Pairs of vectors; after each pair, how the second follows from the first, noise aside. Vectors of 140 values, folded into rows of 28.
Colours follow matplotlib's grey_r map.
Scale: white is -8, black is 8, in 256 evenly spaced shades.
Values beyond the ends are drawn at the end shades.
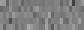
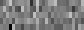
reversed, scaled up.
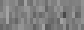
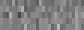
reversed.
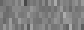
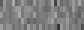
reversed.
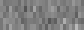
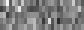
reversed, scaled up.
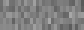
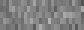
sign-scrambled.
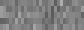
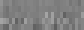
negated, partly zeroed.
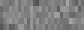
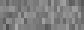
reversed.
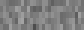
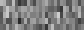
wrapped around, scaled up.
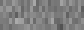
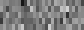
reversed, scaled up.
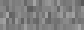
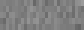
negated, shrunk.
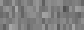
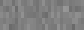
negated, shrunk.
